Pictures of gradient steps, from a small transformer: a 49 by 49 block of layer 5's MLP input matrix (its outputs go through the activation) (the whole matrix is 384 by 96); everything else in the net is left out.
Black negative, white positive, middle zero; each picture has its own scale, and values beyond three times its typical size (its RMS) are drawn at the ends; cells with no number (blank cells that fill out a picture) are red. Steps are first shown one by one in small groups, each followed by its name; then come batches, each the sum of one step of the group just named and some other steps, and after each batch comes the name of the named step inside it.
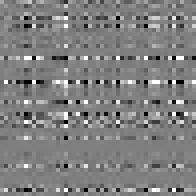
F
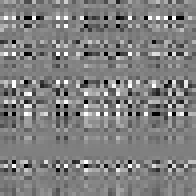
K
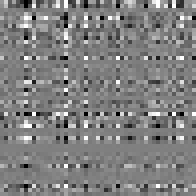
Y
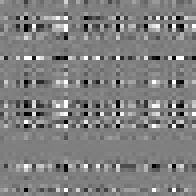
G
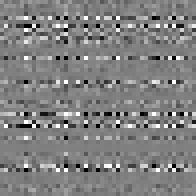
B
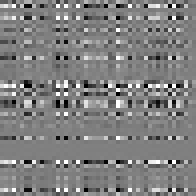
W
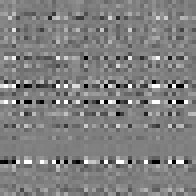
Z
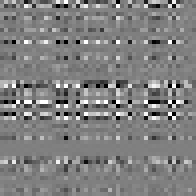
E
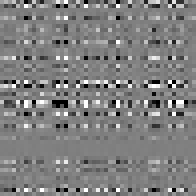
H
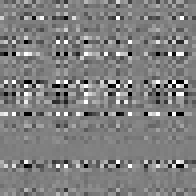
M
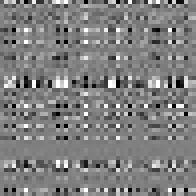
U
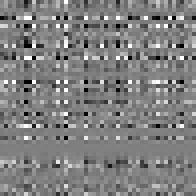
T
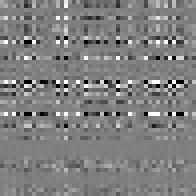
M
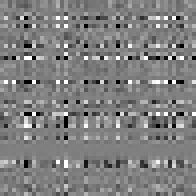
T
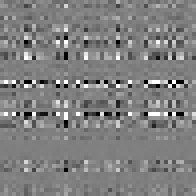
M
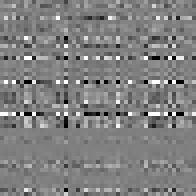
M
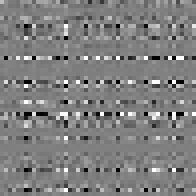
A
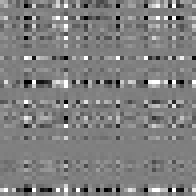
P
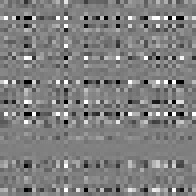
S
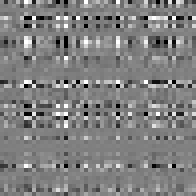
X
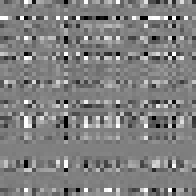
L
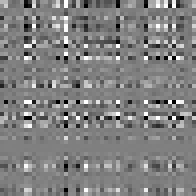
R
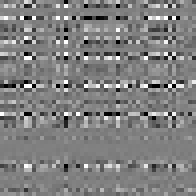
L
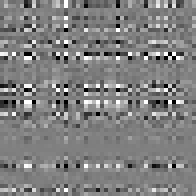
R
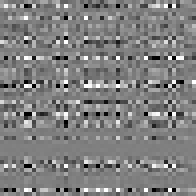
A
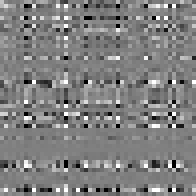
P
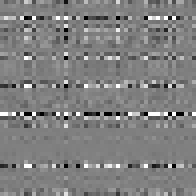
X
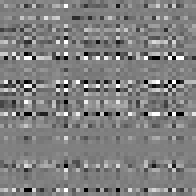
A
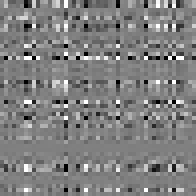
R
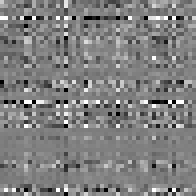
X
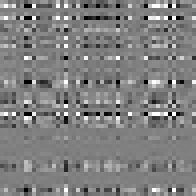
P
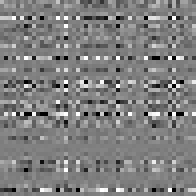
A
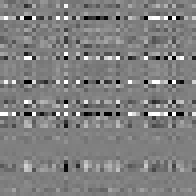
L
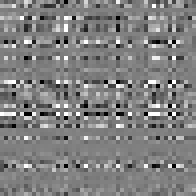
X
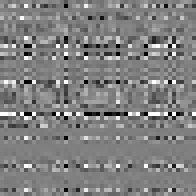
L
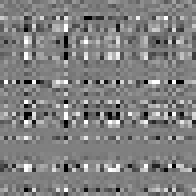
X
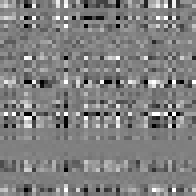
P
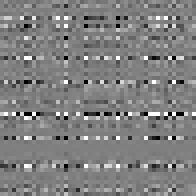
X
